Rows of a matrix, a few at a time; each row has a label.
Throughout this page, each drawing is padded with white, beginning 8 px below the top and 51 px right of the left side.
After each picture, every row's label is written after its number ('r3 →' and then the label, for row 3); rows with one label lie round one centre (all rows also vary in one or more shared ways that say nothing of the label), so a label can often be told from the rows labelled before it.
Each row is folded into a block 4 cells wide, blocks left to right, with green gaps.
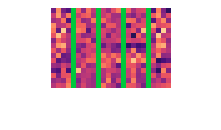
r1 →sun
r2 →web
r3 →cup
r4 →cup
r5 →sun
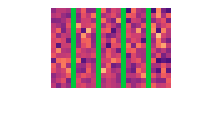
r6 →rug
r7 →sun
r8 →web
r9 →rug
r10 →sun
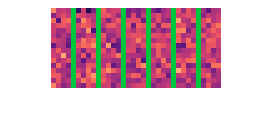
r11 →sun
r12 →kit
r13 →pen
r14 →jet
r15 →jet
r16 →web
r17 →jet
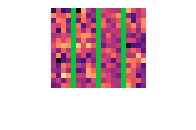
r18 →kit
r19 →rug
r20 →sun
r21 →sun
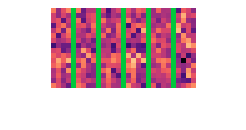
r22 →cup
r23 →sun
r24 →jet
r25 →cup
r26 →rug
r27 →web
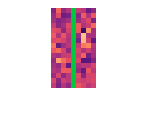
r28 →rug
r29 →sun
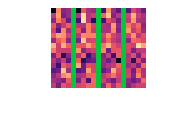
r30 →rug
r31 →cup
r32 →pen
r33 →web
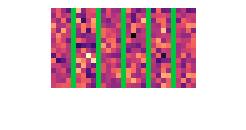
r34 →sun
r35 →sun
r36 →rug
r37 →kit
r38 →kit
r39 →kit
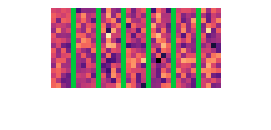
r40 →pen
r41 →jet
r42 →sun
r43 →cup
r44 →web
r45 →rug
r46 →pen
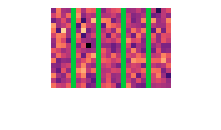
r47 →sun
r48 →pen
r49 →cup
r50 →rug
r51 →jet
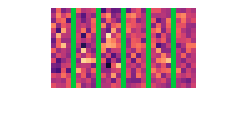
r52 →sun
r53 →rug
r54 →jet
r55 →web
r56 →rug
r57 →web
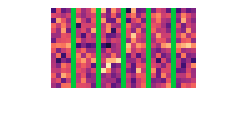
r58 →kit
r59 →cup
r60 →web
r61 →rug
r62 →web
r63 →jet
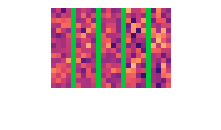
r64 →kit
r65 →sun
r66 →pen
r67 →pen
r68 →rug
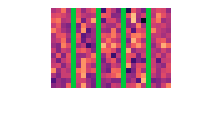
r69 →web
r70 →pen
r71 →rug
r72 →cup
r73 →web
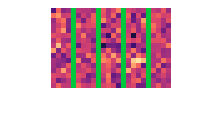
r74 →pen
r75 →sun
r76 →cup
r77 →rug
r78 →web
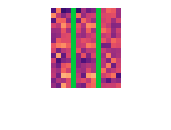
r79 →kit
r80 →kit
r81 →web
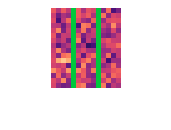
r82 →rug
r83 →pen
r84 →kit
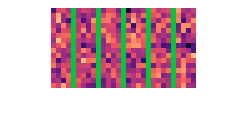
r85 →cup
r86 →rug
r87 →web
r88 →jet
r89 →pen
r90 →pen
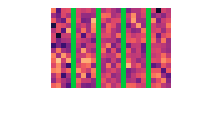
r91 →cup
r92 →rug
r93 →pen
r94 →cup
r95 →jet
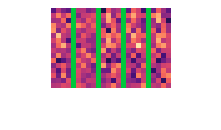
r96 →sun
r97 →sun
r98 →cup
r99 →web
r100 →cup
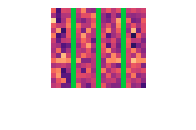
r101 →jet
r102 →sun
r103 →rug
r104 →rug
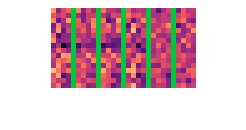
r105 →pen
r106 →sun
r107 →sun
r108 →pen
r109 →jet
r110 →cup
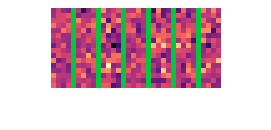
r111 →sun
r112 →jet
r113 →pen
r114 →web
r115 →rug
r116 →rug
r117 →web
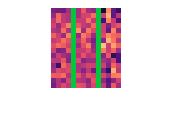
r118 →jet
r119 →sun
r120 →rug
